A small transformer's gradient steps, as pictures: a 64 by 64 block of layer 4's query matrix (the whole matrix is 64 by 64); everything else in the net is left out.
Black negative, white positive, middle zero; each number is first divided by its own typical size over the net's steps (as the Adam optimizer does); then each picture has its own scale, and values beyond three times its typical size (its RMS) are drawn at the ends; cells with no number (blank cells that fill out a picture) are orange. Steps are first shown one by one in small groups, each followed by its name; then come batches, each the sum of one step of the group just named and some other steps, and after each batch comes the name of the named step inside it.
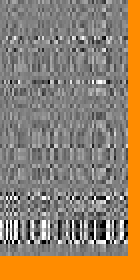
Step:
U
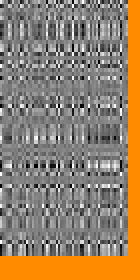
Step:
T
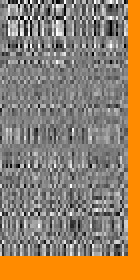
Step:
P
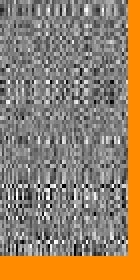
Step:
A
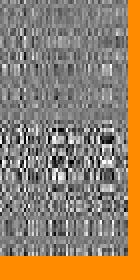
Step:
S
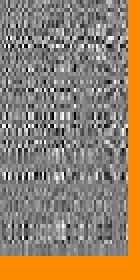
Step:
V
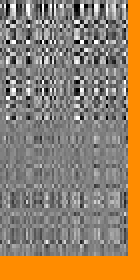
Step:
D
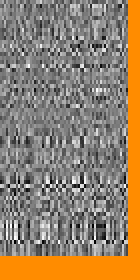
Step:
U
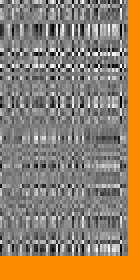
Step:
T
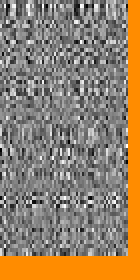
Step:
D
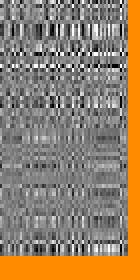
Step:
T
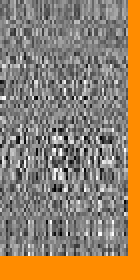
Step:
S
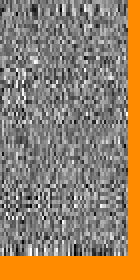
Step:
A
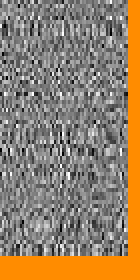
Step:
P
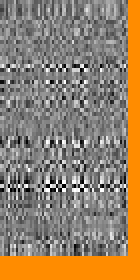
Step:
A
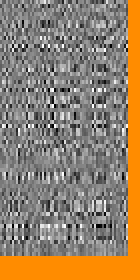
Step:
V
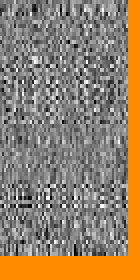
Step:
A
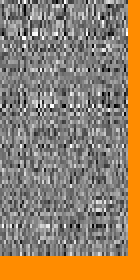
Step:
P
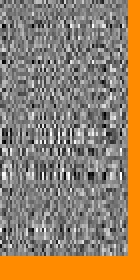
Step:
T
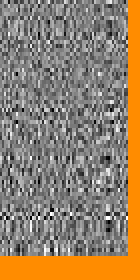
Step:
P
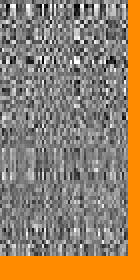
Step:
D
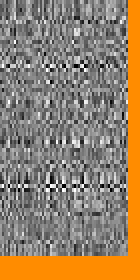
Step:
A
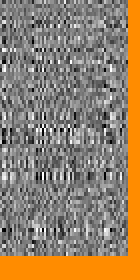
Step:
S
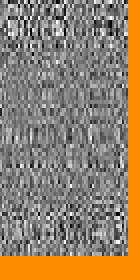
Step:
P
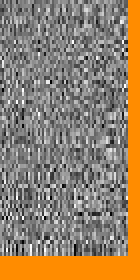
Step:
A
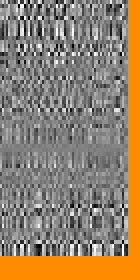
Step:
P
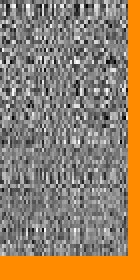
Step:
D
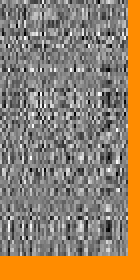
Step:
V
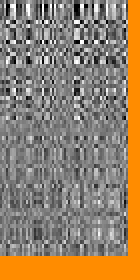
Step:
D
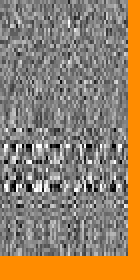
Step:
V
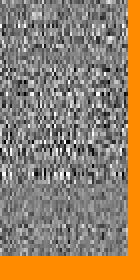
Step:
V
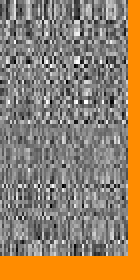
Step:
A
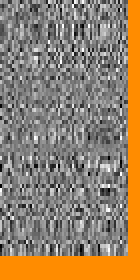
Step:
T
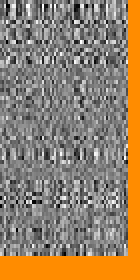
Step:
D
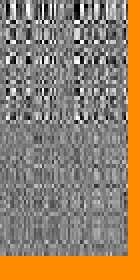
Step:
D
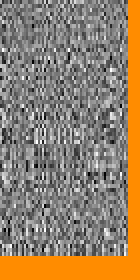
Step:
T
